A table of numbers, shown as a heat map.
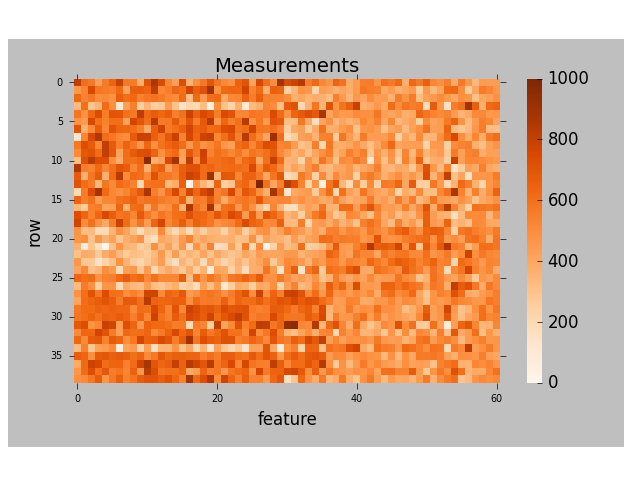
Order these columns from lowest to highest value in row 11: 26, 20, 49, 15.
49, 26, 20, 15
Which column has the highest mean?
28
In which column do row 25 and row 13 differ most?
9
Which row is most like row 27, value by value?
37
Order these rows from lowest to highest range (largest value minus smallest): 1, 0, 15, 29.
15, 29, 0, 1
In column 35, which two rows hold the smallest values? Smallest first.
13, 8
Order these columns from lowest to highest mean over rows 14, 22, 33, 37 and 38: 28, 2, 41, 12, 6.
41, 6, 12, 2, 28
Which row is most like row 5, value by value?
1
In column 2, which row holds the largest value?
10
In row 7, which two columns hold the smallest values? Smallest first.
0, 30
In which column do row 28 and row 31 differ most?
53
